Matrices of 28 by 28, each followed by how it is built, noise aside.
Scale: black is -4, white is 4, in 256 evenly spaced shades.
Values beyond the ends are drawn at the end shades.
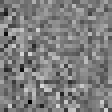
lower triangular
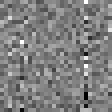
uneven columns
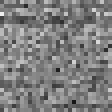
blocks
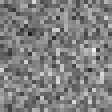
noise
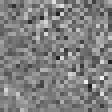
upper triangular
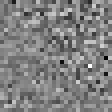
upper triangular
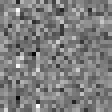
uneven columns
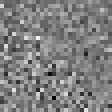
lower triangular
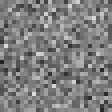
noise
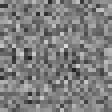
blocks
